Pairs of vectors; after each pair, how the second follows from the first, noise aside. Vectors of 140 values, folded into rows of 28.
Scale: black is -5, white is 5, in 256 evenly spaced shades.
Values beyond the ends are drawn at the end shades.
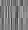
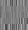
reversed, partly zeroed.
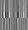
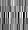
reversed, negated, scaled up.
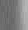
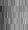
reversed, negated.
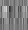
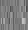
reversed, partly zeroed.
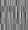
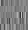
negated, partly zeroed.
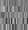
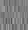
shrunk.
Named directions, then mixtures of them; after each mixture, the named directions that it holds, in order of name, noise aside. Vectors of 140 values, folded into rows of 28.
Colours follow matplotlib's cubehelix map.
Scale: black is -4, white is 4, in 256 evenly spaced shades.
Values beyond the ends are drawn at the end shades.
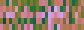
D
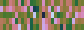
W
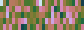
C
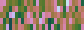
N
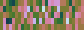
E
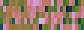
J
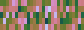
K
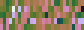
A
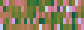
J.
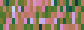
A, J.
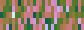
A, K, N.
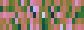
W.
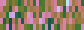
N.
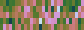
D, E, J.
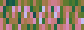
A, D, E.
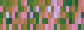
D, E, K.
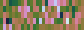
E.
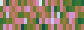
C, J.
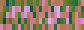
A, D, E.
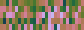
D.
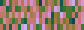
C.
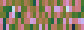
A, J, N.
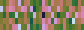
W.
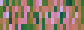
C, E, K.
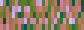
A, C, N.
